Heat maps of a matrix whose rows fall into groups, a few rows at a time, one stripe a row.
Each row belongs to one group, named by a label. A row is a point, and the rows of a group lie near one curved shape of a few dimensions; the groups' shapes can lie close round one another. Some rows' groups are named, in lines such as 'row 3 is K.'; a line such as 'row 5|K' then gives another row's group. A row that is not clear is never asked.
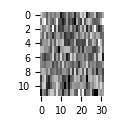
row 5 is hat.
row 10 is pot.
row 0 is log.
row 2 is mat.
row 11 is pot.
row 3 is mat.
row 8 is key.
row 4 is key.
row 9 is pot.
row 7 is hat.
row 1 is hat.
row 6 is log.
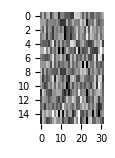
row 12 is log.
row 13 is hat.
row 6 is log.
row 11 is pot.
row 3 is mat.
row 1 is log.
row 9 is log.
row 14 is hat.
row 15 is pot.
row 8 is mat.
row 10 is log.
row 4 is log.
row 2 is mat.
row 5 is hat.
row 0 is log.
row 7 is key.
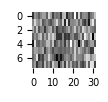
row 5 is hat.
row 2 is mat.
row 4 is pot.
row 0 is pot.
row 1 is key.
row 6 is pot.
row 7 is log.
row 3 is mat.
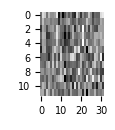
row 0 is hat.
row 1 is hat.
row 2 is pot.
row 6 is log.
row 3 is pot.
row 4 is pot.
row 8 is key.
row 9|mat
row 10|key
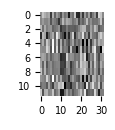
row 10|mat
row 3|pot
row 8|mat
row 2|mat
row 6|log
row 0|key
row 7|mat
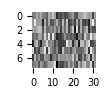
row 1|key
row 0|mat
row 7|mat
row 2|key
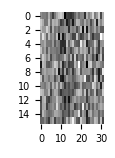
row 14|pot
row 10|mat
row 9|mat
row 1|log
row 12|pot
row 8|hat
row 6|key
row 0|mat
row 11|log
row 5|mat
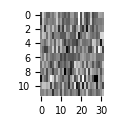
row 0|pot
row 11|hat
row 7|log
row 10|key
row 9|pot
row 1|pot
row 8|mat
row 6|mat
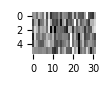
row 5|log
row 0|mat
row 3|pot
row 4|pot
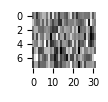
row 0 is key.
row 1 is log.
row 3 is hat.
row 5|pot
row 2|log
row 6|hat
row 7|pot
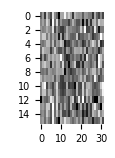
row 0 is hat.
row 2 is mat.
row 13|mat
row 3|hat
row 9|mat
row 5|log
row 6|key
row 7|key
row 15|hat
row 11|hat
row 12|pot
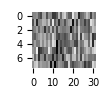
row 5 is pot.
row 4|mat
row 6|mat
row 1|key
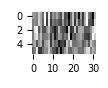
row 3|hat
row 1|mat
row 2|hat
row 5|pot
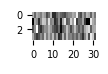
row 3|log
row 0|mat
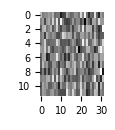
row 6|pot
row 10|log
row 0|mat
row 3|hat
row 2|hat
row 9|mat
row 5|hat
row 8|log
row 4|pot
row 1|key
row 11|log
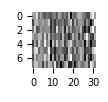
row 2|key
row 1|hat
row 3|mat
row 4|hat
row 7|key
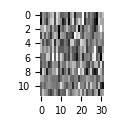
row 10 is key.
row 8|pot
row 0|pot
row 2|hat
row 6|mat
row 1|pot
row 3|log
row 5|mat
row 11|log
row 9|hat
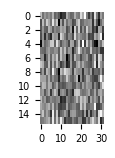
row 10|hat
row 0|mat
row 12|mat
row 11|log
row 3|log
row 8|hat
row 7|log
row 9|hat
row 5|key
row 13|mat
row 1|hat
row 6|log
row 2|key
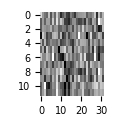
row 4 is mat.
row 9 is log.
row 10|pot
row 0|log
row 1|key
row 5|hat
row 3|pot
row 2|hat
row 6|mat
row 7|mat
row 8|key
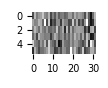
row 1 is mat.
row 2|key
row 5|pot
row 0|hat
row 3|hat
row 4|log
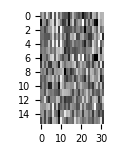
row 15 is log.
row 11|hat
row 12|pot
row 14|hat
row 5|mat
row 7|log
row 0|key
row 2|key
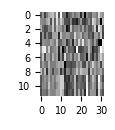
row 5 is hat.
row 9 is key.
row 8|mat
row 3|log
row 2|log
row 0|key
